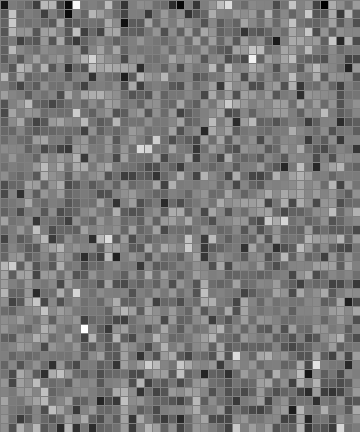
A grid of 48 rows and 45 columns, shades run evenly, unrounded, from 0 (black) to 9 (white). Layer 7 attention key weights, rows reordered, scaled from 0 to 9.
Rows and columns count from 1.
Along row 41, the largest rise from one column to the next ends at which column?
40
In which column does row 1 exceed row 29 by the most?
10
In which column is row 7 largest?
32
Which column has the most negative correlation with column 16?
37
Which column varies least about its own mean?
4
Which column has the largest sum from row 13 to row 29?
38
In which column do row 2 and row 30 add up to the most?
2
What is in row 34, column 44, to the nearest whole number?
1
